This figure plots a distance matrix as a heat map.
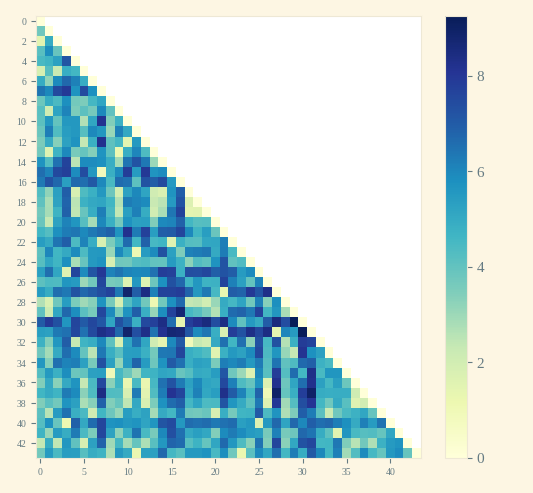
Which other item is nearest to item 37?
26
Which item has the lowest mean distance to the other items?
28
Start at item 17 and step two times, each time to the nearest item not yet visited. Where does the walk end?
14
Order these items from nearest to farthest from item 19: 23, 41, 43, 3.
41, 43, 23, 3
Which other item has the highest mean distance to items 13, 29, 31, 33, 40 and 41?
30
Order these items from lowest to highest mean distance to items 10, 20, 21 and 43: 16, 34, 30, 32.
34, 32, 16, 30
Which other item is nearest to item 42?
5
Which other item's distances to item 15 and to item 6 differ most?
7
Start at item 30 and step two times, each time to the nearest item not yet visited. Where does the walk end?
23
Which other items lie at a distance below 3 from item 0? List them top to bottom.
2, 5, 28, 42
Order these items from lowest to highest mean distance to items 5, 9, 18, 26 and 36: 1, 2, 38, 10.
38, 10, 1, 2
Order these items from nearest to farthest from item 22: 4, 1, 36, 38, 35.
35, 4, 1, 38, 36
